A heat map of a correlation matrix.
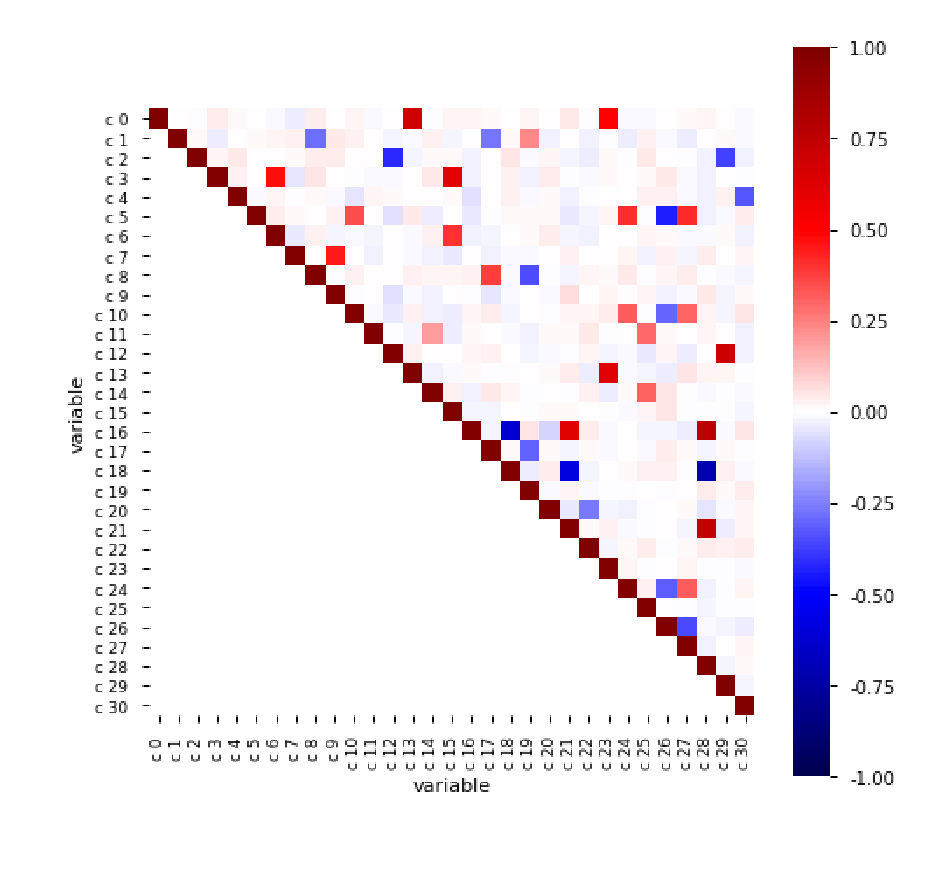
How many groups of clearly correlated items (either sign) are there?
10
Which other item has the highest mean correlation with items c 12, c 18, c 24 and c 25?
c 29
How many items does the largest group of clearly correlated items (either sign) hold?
5
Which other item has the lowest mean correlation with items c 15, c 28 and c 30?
c 18
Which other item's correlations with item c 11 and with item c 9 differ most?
c 7
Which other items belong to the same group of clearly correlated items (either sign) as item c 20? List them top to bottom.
c 22
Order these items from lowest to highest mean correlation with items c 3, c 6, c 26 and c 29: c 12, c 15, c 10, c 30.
c 10, c 30, c 12, c 15
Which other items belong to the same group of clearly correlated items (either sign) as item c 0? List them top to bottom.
c 13, c 23
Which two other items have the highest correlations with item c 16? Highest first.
c 28, c 21
